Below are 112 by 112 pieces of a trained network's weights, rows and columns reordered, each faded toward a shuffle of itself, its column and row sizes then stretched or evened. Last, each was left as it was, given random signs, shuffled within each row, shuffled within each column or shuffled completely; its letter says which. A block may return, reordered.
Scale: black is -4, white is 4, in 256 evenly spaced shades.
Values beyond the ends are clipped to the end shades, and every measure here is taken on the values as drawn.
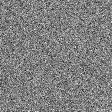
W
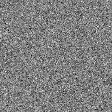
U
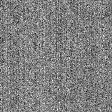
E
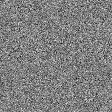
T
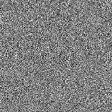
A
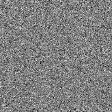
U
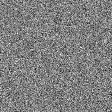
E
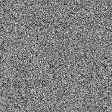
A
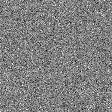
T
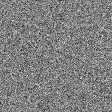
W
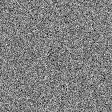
W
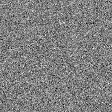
T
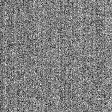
E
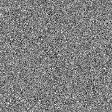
U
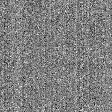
E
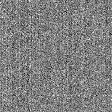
A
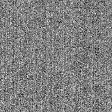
A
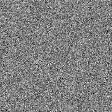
U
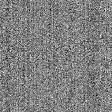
A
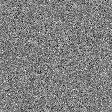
W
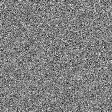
T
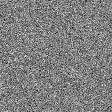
W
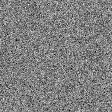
T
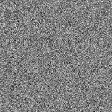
A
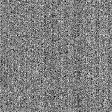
A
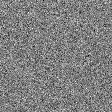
W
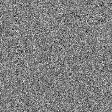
U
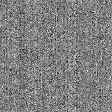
A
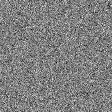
T
